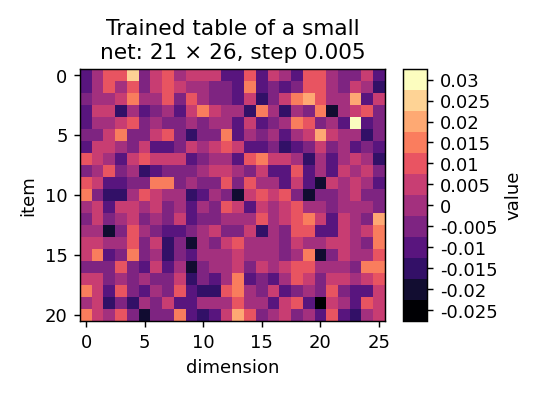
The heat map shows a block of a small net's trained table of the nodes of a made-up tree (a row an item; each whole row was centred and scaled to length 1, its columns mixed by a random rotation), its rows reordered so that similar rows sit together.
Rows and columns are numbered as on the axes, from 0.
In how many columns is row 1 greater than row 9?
8
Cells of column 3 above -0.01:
17
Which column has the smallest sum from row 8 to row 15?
9
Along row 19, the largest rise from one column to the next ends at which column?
21
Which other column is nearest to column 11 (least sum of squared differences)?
10
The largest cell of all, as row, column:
4, 23
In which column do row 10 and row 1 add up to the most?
14
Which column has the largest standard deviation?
20
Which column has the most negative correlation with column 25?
7
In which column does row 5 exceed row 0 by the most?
12
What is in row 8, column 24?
0.005
